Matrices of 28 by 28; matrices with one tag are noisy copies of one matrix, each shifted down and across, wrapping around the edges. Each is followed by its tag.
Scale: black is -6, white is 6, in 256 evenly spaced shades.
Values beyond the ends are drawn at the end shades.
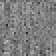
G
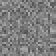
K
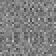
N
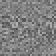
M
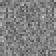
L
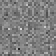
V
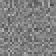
N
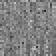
G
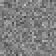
K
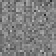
L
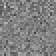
M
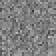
L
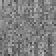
G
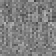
G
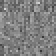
G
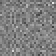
N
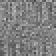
G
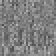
G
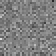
V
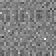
N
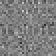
N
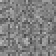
L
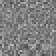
M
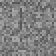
L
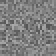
M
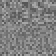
M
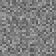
V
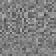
M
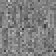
G
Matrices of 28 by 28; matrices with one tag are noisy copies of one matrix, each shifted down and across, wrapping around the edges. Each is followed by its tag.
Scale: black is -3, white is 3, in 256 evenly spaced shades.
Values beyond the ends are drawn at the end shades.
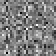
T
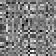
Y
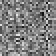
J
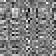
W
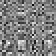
W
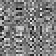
W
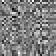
Y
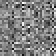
J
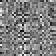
Y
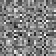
J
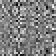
Y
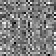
J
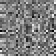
Y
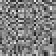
Y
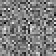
J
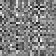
Y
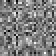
T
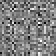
J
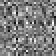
T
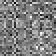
J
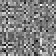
Y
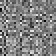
J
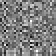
J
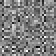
J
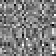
T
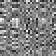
W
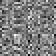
W
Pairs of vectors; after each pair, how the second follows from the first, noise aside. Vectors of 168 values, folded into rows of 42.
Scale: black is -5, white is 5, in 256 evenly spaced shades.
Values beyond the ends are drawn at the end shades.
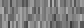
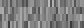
copied.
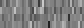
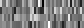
negated, scaled up.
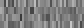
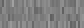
reversed, shrunk.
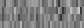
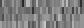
shuffled.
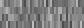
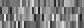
wrapped around, scaled up.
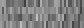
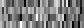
scaled up.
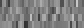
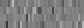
reversed, negated, partly zeroed.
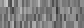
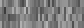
shuffled.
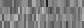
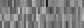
copied.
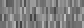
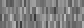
copied.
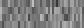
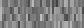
copied.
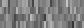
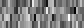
wrapped around, scaled up.
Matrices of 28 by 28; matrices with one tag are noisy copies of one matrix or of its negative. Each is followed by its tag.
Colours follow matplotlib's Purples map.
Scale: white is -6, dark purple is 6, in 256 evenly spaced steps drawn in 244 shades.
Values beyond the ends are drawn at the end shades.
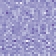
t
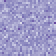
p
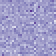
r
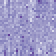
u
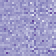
r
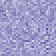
t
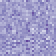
t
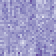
u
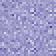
r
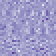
t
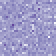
p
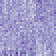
u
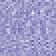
t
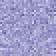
r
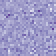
r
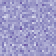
p
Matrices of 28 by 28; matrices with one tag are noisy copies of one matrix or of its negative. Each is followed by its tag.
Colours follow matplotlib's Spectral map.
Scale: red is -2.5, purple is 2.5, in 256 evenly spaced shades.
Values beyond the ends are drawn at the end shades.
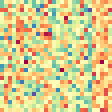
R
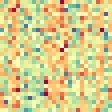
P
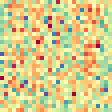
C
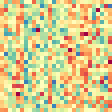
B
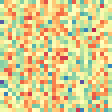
B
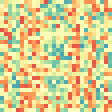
P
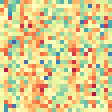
P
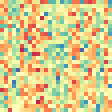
P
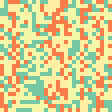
P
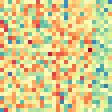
R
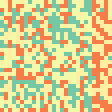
R
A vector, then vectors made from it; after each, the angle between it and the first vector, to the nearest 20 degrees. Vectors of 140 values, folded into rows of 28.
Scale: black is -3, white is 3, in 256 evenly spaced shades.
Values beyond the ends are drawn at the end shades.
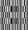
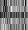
140 degrees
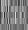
120 degrees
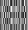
160 degrees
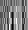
120 degrees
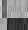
80 degrees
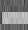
80 degrees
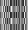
160 degrees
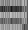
60 degrees
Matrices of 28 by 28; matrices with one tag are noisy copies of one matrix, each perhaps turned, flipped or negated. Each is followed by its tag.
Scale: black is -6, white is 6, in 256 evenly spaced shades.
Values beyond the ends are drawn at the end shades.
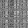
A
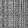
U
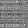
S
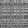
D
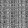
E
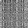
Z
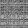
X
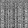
S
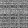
A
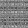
E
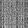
Z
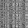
D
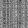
E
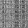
X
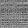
U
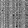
D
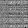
S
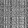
Z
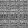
A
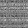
E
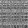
D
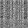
S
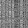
A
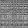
U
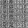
X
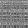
D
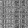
X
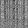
S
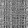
Z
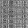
X
